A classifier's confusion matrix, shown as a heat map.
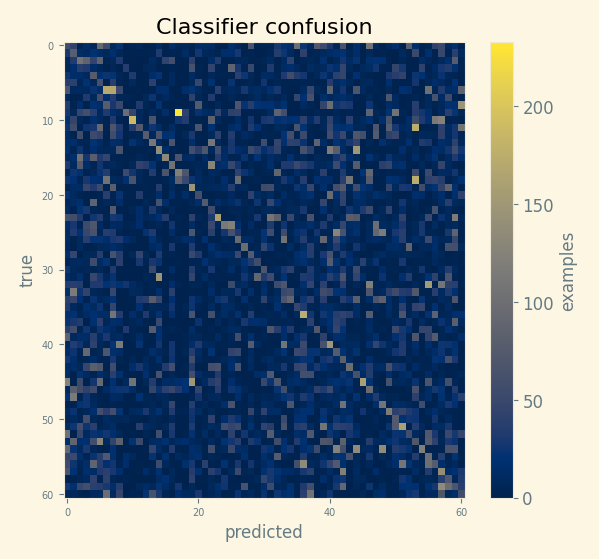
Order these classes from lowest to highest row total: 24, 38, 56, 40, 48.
48, 38, 24, 40, 56
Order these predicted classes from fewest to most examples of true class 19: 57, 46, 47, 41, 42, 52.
47, 46, 52, 57, 41, 42
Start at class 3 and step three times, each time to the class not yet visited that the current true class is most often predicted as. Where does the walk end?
6
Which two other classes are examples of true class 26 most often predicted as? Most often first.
33, 39
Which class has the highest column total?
42
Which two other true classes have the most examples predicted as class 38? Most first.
13, 0
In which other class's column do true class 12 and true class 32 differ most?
55
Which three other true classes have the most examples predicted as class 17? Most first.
9, 18, 15
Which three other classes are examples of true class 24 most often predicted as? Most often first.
25, 47, 4
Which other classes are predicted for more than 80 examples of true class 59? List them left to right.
42, 57, 58
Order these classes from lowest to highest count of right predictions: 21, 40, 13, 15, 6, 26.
21, 26, 13, 15, 40, 6
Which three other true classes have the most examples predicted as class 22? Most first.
16, 13, 10
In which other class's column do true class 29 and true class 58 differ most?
40
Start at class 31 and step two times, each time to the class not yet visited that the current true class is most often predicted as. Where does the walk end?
44
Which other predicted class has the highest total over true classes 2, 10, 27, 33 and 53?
1
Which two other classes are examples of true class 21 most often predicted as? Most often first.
4, 14
